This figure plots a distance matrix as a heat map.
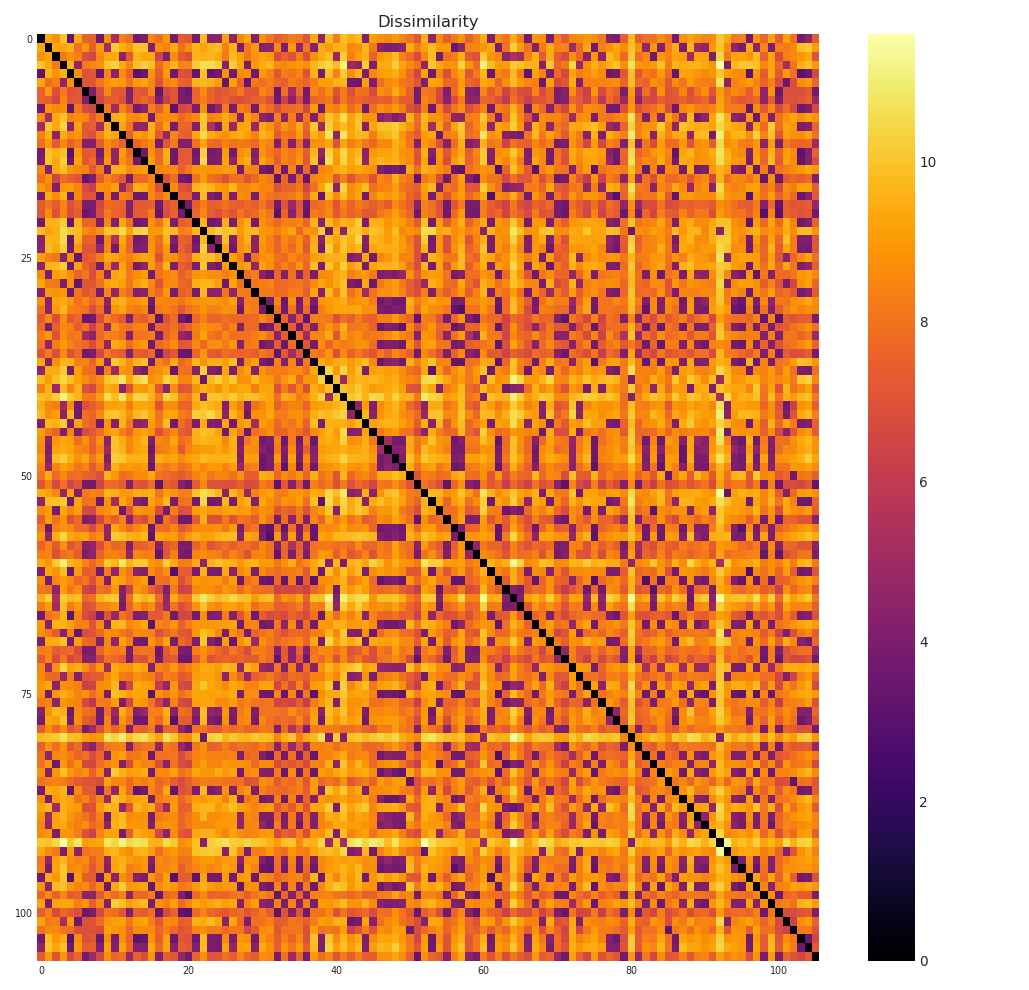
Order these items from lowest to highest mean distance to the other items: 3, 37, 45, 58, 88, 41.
58, 37, 45, 88, 3, 41
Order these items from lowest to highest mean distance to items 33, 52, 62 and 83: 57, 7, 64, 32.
57, 7, 32, 64
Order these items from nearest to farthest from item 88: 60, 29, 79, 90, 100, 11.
11, 100, 79, 29, 90, 60
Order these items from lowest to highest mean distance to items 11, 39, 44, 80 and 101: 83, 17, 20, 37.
20, 83, 17, 37
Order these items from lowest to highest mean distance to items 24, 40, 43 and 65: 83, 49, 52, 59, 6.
83, 6, 59, 52, 49
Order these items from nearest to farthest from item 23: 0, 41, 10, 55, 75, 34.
0, 10, 55, 34, 75, 41
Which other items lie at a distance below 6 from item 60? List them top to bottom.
22, 39, 41, 80, 92
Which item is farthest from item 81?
92
